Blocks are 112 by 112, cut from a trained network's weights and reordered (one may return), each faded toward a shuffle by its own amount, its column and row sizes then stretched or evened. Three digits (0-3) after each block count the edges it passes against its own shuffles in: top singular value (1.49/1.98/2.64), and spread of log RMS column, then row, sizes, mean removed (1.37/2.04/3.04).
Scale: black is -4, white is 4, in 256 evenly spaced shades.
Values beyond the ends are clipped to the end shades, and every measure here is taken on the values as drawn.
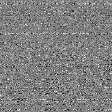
1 0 3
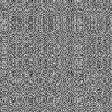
3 1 1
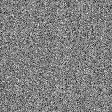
0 0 0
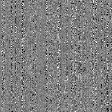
2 3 0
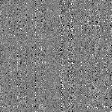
0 3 2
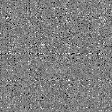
1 2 2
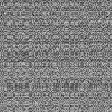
3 0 0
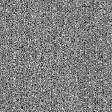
1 1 0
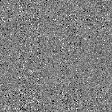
1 2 1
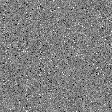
1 1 0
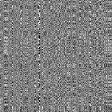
3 3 1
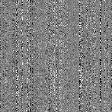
2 3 1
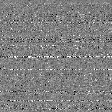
2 0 3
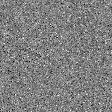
0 0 1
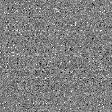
1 1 1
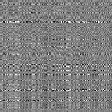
3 0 3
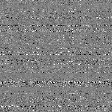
0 1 3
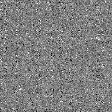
1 2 1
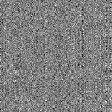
2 2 0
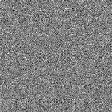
2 0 2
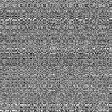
3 0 3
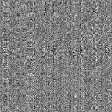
2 2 2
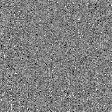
1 2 0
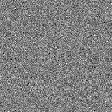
2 0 1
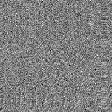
2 0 0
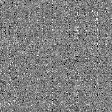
1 2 0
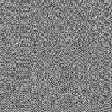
3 0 0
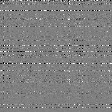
2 1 3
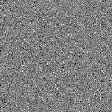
2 1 0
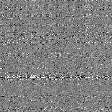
2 0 3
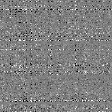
1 2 3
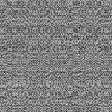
3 1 0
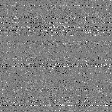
1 1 3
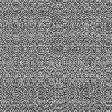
3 0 1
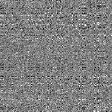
2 2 2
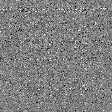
0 1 2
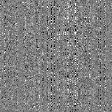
2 3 1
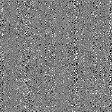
0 3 1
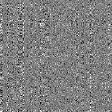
2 3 2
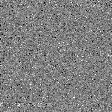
1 0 1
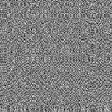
3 1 2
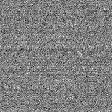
2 0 0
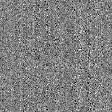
1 2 1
